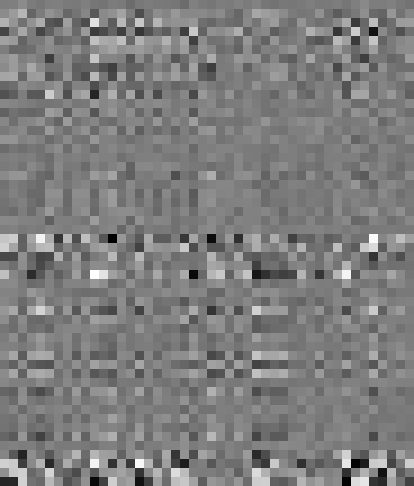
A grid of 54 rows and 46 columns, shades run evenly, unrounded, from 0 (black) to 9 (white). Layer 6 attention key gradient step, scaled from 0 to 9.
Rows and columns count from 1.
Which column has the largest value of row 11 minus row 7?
6
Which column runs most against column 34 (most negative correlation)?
43
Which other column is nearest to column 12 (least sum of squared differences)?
28
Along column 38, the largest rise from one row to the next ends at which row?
5
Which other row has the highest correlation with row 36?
31
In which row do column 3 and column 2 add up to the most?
53
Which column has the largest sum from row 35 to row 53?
11
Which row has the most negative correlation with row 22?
14
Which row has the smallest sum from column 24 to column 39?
27
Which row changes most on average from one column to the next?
52
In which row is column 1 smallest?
54
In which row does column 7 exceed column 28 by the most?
29
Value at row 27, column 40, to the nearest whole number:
4
